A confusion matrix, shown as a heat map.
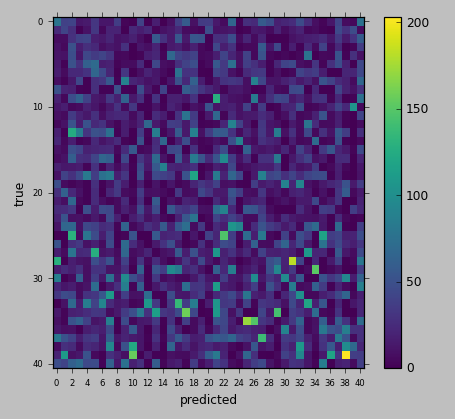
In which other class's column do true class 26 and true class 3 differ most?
30
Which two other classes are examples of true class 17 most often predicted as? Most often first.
14, 13
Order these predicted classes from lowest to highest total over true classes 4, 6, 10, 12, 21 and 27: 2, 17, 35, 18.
35, 17, 18, 2
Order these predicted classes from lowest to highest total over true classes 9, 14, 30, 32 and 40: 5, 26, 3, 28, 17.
17, 28, 5, 3, 26
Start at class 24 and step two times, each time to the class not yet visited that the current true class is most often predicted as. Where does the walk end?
18
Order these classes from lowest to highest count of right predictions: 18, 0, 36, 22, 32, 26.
36, 26, 0, 22, 32, 18
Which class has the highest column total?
21
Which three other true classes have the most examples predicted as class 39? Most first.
10, 38, 1
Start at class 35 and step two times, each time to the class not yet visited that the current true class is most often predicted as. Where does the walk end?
22
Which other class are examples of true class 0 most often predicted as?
40
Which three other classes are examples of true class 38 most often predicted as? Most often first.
10, 32, 7
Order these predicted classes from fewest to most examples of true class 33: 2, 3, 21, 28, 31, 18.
3, 28, 31, 2, 18, 21
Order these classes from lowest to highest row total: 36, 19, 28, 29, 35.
19, 36, 28, 29, 35
